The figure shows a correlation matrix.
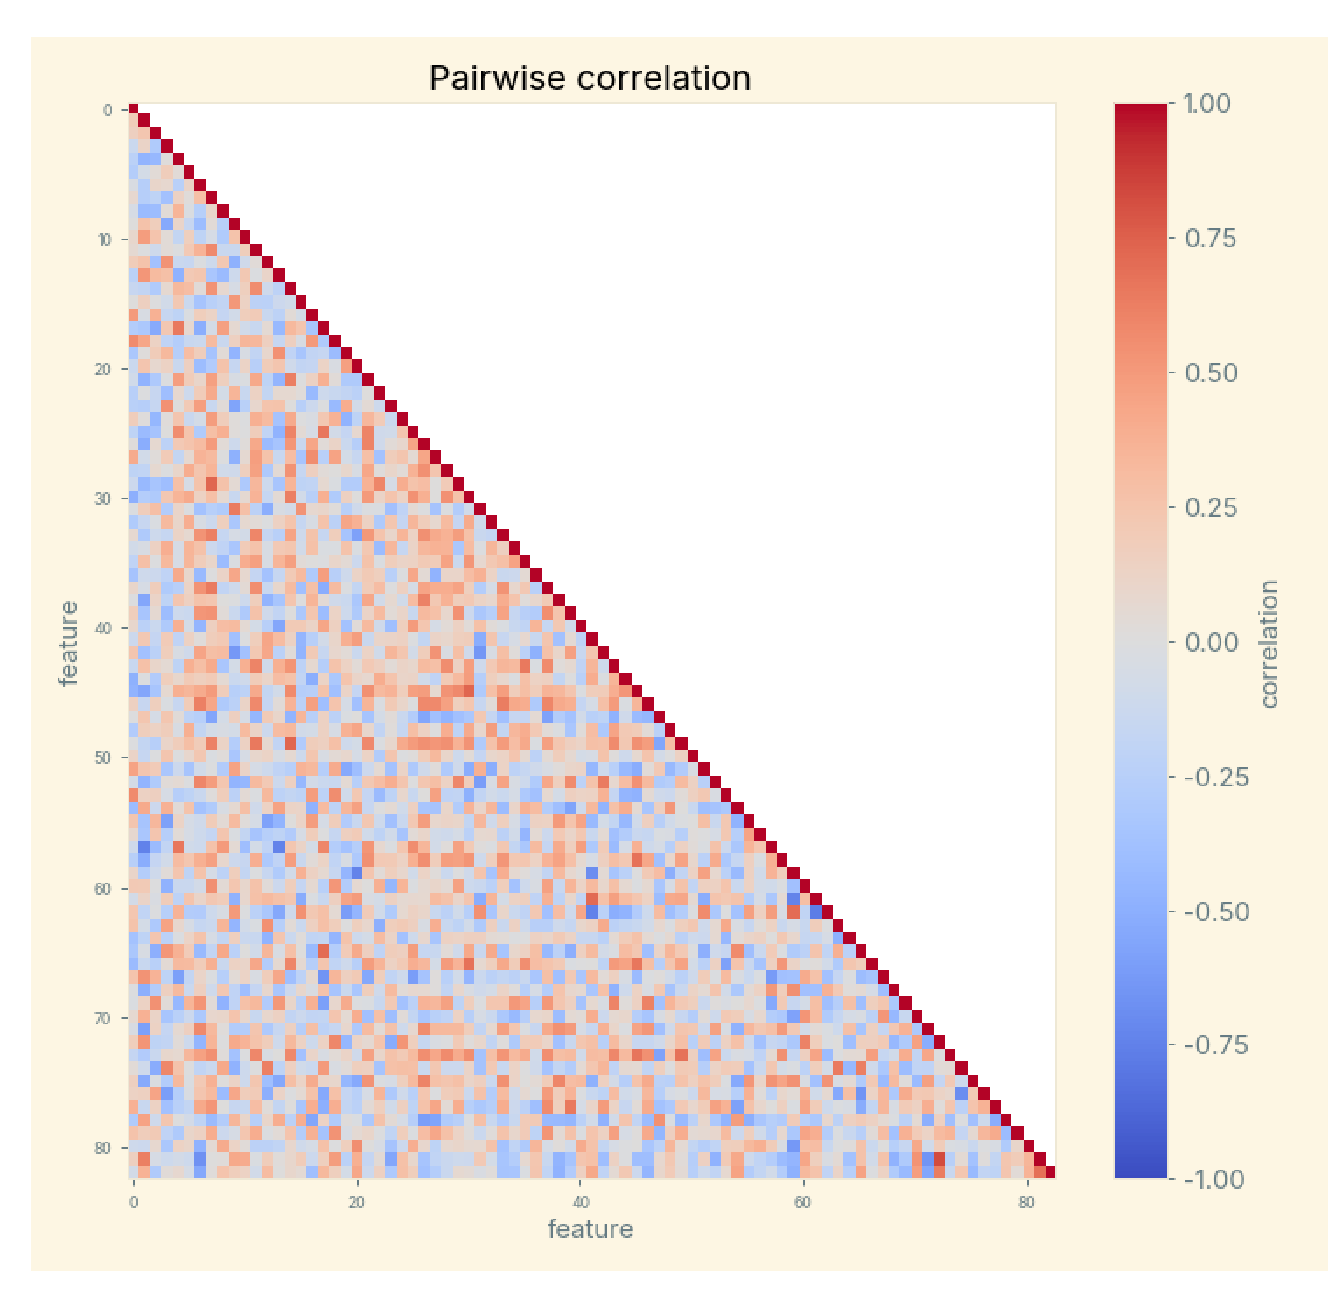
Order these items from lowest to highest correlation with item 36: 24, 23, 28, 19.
23, 19, 24, 28
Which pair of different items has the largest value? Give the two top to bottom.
72, 81
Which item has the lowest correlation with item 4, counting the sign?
67
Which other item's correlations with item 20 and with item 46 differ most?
33
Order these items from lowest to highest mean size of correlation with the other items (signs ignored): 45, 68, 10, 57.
10, 68, 57, 45
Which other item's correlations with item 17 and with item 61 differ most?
62
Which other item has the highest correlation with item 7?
29
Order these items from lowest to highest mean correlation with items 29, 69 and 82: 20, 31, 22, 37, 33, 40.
31, 40, 20, 33, 22, 37
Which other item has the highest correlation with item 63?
74
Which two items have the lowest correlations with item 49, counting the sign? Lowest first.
47, 78
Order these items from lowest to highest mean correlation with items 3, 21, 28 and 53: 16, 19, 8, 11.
19, 8, 16, 11
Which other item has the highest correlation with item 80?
20
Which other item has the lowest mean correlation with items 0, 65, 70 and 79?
59
